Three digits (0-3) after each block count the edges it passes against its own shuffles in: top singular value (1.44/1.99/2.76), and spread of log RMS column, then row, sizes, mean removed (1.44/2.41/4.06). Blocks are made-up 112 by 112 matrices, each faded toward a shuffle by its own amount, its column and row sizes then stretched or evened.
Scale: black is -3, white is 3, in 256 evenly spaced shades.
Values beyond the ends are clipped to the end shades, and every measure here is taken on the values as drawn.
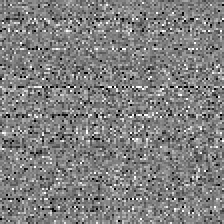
2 0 2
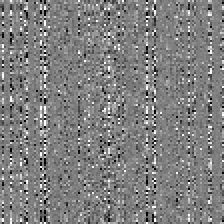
3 3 0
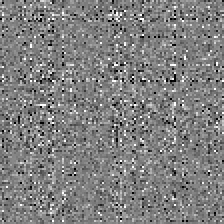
1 2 2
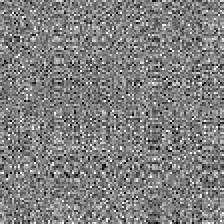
3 0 1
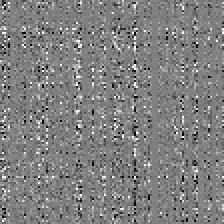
0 3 2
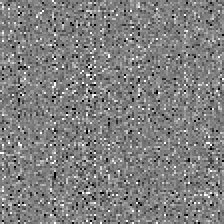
0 2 1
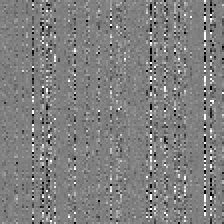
2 3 0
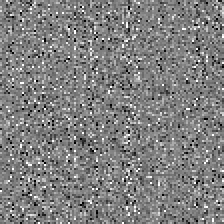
0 2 0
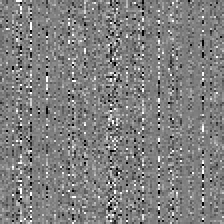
0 3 0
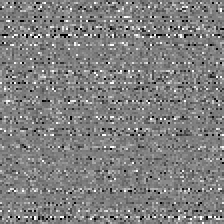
1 0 3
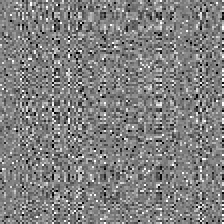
3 2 0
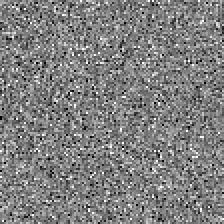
0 0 0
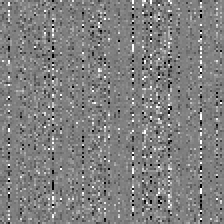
1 3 0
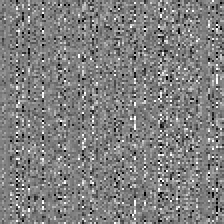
0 3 0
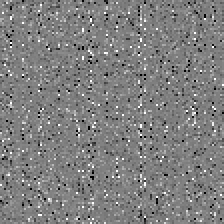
0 2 0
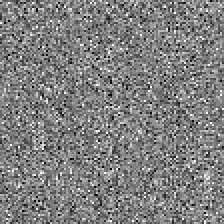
2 1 0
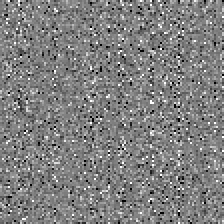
1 2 0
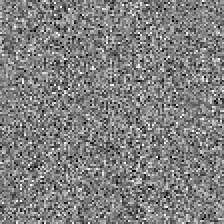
1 1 0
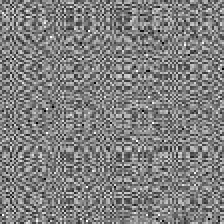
3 1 1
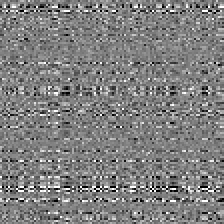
3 1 3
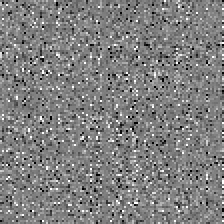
1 2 1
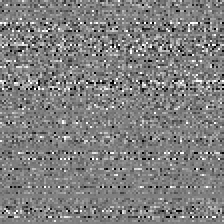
1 0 3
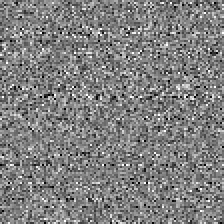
0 0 2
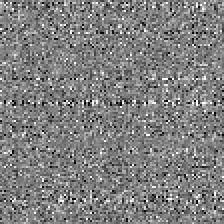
2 1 2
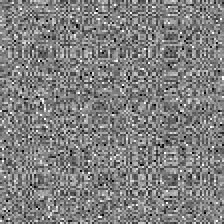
3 0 0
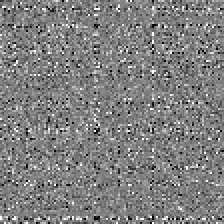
2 2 2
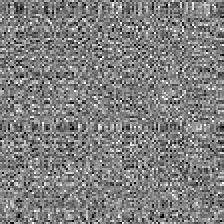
3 1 1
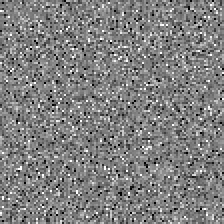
1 0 0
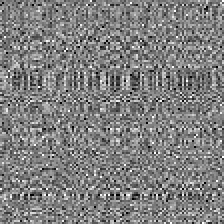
3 0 2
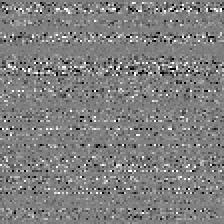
0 0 3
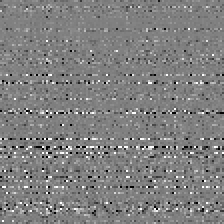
2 1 3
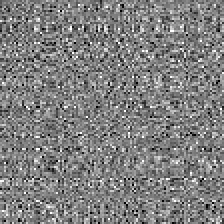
3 0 2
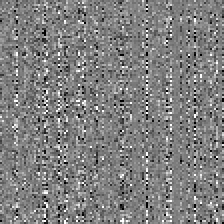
2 3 1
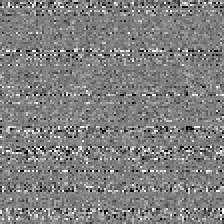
1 1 3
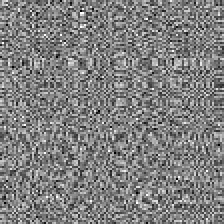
3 0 0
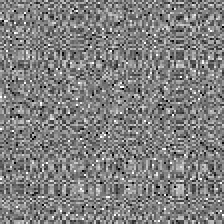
3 0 0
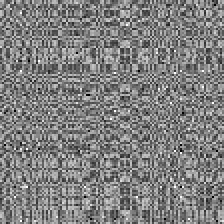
3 0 0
